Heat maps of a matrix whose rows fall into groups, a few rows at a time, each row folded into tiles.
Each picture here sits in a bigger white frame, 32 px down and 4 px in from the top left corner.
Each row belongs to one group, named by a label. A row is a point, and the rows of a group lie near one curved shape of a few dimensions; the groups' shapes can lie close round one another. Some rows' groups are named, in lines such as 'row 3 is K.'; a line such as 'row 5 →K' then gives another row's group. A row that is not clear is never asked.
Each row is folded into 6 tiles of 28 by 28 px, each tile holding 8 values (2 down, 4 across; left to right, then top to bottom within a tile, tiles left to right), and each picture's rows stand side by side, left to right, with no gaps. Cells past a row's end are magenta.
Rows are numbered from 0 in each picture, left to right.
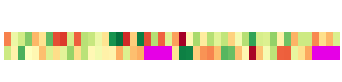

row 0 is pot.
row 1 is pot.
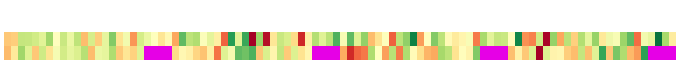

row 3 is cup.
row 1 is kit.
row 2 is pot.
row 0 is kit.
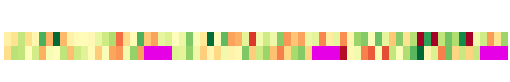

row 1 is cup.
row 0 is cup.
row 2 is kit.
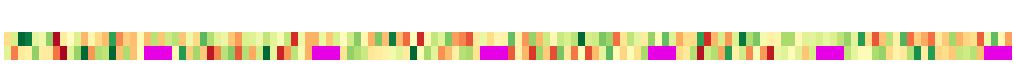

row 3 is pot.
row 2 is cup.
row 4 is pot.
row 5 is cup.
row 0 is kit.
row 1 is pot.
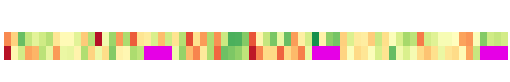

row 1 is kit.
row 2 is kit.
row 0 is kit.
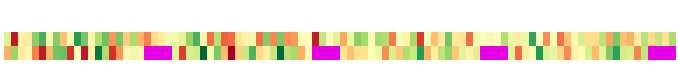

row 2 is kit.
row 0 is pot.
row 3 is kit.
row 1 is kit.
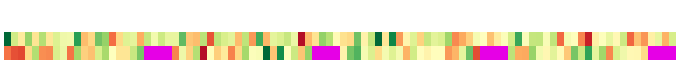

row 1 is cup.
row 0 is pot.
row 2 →cup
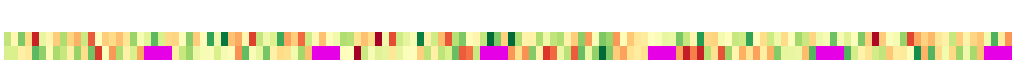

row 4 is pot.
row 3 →pot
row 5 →cup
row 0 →cup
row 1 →cup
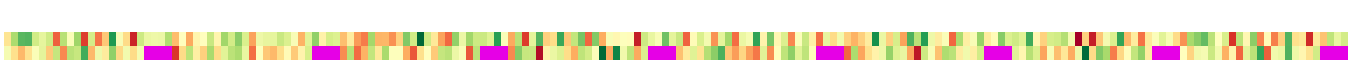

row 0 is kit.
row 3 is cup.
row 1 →kit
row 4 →kit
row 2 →cup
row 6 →cup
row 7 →kit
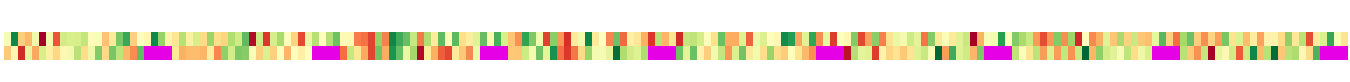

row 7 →cup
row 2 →kit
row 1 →kit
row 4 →pot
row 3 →kit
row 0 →cup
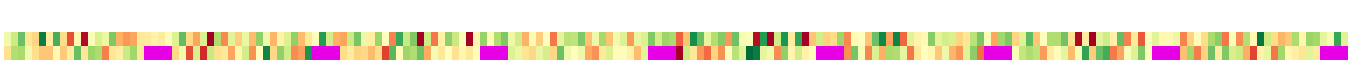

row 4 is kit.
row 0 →cup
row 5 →cup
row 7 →cup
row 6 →cup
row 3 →kit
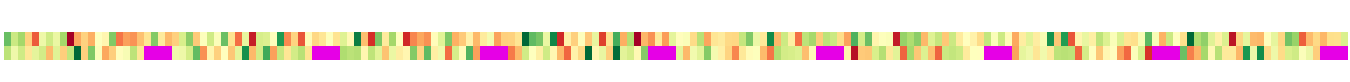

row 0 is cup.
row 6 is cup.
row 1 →cup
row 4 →kit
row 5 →pot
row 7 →pot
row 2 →cup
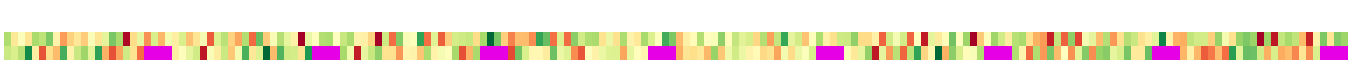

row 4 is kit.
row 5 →cup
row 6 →cup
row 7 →kit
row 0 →pot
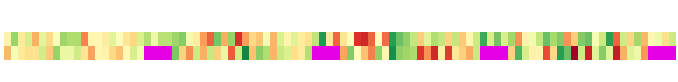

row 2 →kit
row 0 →kit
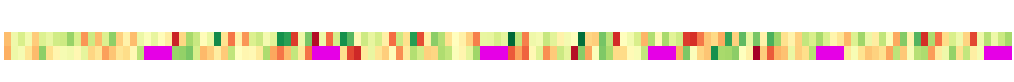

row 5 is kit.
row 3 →pot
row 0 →kit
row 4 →kit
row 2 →pot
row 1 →pot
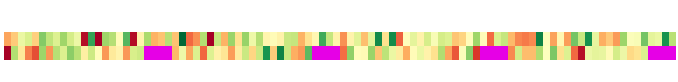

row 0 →kit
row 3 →cup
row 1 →cup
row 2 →cup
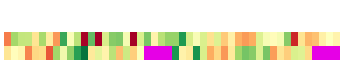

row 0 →kit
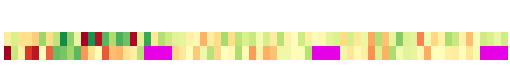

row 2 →kit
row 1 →kit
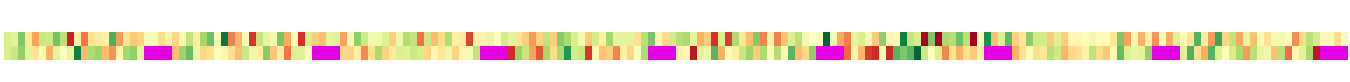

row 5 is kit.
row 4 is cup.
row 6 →kit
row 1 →cup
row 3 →kit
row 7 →cup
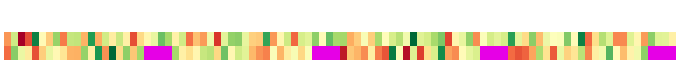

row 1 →kit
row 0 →cup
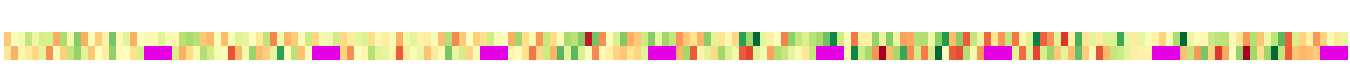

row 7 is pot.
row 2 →kit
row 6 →pot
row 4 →cup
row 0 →kit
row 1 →kit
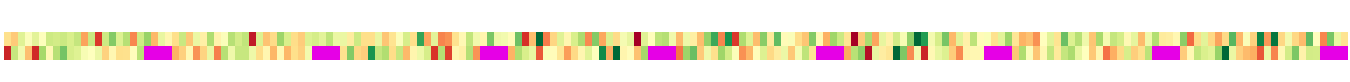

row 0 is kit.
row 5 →pot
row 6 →kit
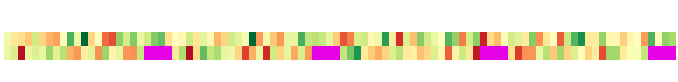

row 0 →cup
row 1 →cup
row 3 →pot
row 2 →pot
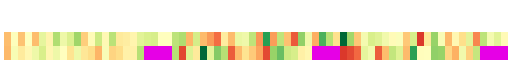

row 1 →kit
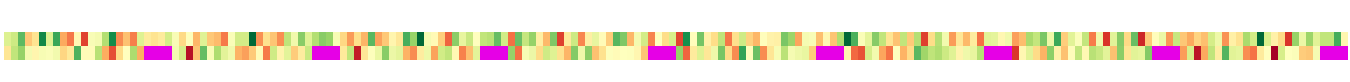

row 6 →kit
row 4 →pot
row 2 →cup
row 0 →cup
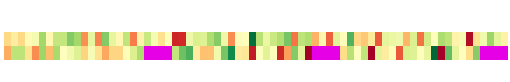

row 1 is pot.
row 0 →kit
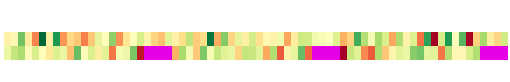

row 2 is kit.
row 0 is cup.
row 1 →cup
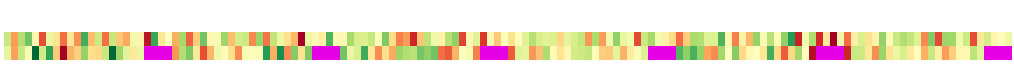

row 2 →pot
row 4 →pot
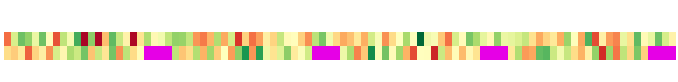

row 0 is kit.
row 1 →cup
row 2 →cup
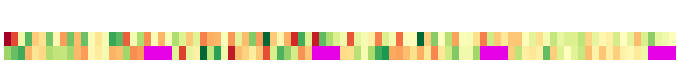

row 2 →kit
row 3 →kit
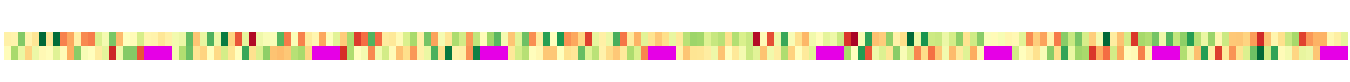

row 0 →cup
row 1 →cup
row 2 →cup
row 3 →cup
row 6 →kit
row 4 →kit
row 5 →pot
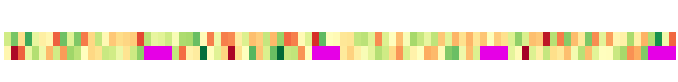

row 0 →pot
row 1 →kit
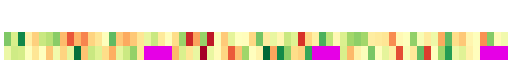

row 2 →kit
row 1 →cup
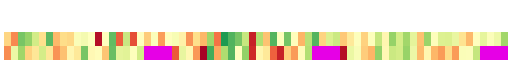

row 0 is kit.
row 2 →kit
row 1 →kit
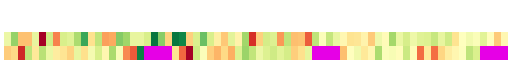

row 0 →cup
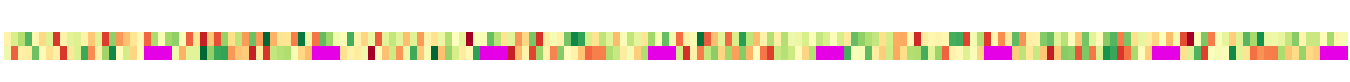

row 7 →pot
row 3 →pot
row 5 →pot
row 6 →pot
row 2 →cup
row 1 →kit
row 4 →pot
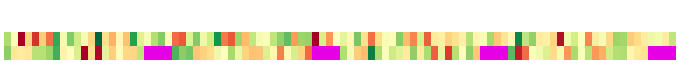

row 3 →pot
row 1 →pot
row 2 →cup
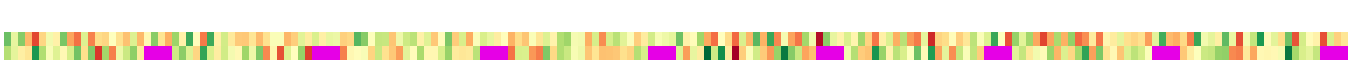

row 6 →cup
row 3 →kit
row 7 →kit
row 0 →cup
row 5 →cup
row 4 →kit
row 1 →cup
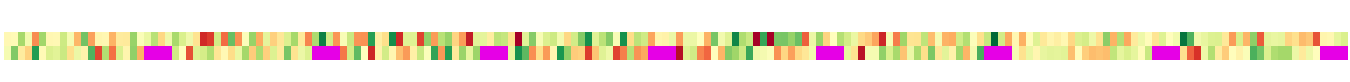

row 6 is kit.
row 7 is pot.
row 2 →cup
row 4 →kit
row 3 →pot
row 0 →cup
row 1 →cup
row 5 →cup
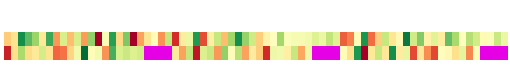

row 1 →pot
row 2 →pot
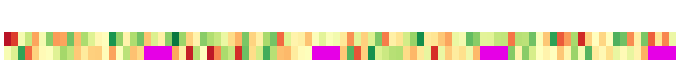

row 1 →pot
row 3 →pot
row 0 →pot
